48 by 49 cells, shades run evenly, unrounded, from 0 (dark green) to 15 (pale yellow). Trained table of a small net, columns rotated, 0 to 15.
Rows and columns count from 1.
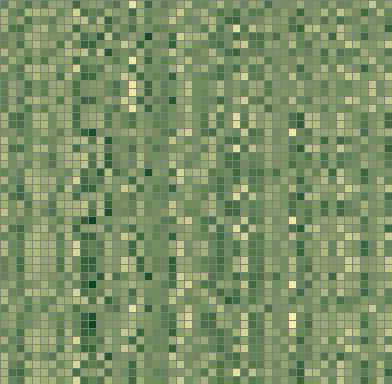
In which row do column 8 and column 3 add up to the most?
26
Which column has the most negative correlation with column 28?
5
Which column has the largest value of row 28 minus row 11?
37
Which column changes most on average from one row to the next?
30
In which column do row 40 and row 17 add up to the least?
12
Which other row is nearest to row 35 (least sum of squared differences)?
22
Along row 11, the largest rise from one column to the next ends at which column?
17
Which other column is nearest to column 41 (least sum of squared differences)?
4
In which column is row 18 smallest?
14
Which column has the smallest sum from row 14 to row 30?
38
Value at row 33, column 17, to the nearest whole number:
10
